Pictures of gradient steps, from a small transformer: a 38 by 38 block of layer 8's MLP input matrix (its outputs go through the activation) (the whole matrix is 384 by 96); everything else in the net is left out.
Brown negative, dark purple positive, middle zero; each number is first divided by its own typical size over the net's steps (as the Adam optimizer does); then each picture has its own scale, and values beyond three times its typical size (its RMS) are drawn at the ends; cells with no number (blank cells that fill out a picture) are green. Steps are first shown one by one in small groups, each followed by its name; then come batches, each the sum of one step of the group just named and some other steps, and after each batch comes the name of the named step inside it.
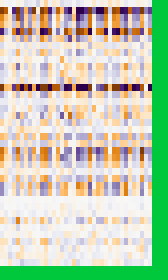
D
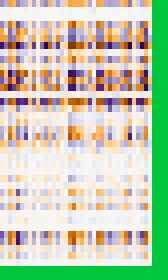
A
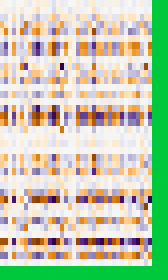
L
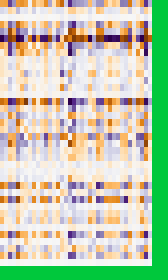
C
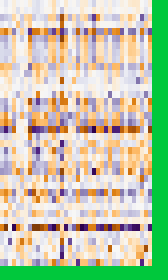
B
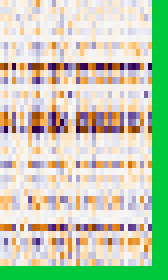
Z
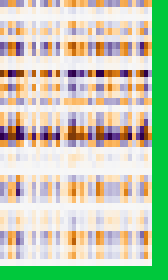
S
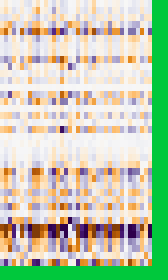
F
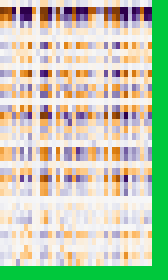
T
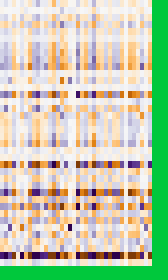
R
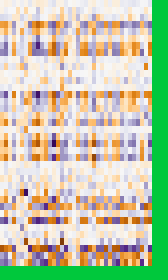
L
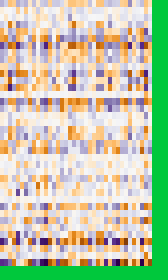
A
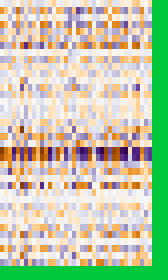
D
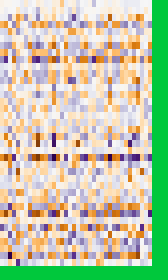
R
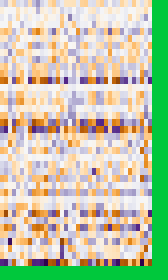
B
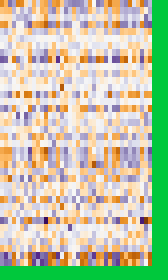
R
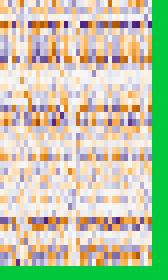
B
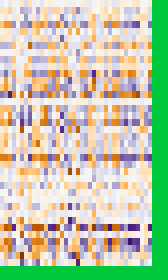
F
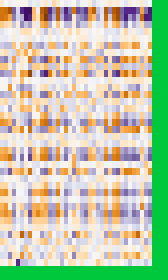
T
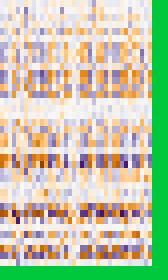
R
